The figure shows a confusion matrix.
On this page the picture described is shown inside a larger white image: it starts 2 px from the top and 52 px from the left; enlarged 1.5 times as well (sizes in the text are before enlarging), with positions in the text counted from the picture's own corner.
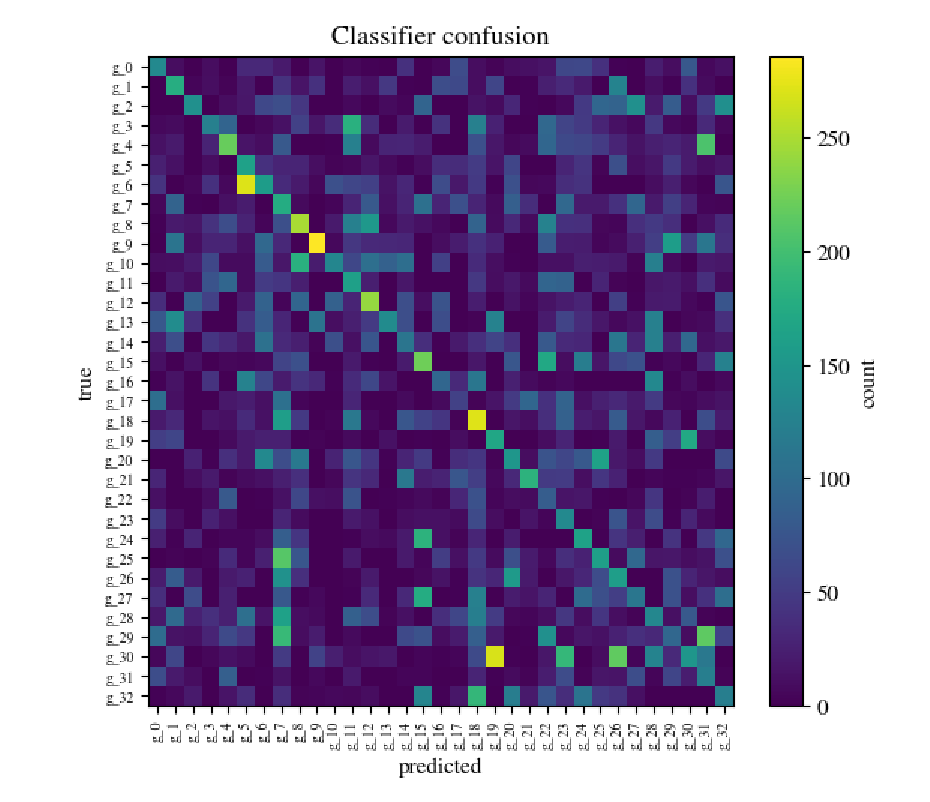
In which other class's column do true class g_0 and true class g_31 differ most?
g_4
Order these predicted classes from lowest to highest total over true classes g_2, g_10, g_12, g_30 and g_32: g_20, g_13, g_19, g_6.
g_13, g_20, g_6, g_19
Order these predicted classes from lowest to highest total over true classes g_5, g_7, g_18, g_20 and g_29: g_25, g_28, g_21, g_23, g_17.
g_21, g_28, g_17, g_25, g_23
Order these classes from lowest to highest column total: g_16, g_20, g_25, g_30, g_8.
g_16, g_30, g_25, g_20, g_8
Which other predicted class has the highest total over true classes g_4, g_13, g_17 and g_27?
g_7
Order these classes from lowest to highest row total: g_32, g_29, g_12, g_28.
g_32, g_12, g_28, g_29
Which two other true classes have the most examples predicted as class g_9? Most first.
g_13, g_30
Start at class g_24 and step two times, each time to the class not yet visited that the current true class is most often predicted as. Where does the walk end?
g_22
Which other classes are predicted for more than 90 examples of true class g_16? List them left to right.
g_5, g_18, g_28
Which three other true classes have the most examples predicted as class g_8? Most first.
g_10, g_20, g_12
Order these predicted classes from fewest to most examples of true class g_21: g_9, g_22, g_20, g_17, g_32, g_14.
g_9, g_32, g_20, g_22, g_17, g_14
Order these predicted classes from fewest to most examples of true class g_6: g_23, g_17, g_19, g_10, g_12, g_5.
g_19, g_17, g_23, g_12, g_10, g_5
